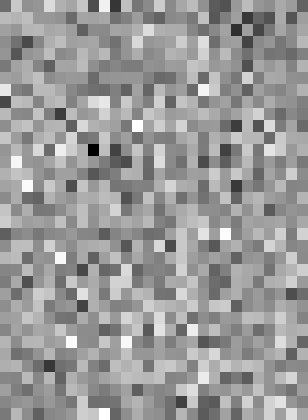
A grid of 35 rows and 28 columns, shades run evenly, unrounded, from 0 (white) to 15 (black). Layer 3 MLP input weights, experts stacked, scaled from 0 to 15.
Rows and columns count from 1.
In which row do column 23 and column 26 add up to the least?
34
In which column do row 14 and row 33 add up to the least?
18
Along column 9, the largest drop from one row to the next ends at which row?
14
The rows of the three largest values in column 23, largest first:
2, 4, 6
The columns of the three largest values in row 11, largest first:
22, 24, 7
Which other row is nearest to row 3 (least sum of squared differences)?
26
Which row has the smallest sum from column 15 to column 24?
31
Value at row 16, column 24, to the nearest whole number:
8
